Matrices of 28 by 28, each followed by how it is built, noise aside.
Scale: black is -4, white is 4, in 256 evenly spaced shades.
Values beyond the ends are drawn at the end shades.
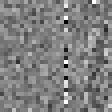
uneven columns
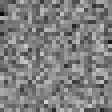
blocks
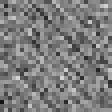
Toeplitz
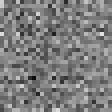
blocks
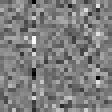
uneven columns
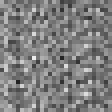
repeating rows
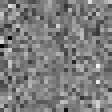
uneven columns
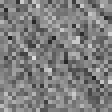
Toeplitz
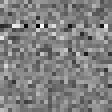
uneven rows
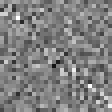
banded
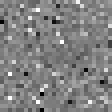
sparse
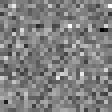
uneven rows
